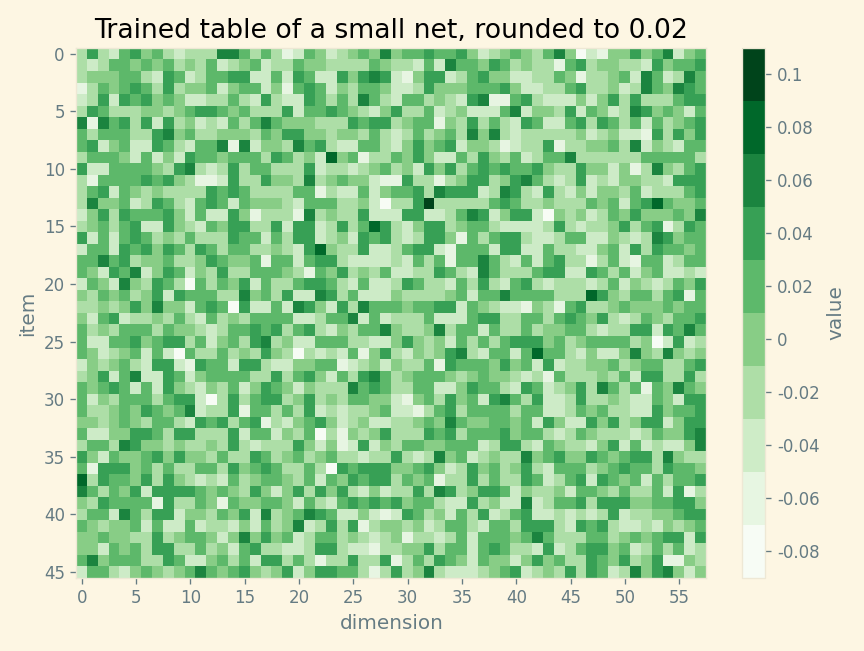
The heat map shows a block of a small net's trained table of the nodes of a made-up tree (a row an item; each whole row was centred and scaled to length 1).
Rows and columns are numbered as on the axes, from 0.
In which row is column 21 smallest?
19
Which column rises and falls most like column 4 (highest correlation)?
49
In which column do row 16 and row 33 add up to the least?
22
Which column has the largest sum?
57
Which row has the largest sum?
36
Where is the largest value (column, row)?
32, 13
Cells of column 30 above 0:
11
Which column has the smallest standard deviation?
4
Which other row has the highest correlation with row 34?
12
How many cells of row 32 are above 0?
23
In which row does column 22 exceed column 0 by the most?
17
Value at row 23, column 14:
0
